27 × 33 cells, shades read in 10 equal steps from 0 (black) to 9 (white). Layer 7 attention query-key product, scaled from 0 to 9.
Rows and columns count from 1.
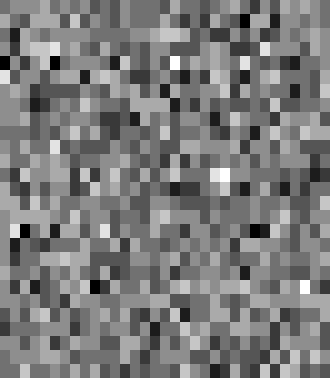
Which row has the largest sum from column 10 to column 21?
3
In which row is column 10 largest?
14
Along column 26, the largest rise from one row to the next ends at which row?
18
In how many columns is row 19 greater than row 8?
14
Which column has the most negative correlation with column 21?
4
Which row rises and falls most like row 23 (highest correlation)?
5
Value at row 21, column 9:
7
